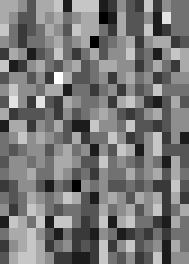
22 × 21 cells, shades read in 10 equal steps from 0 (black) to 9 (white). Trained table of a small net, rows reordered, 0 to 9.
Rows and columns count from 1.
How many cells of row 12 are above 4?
11
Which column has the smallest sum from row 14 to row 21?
19
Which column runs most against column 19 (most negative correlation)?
12
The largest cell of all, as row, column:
7, 7
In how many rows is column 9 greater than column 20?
7
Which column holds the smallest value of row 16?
9
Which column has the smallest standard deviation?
16
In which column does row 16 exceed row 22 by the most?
10
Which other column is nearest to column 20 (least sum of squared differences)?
3
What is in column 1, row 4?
5
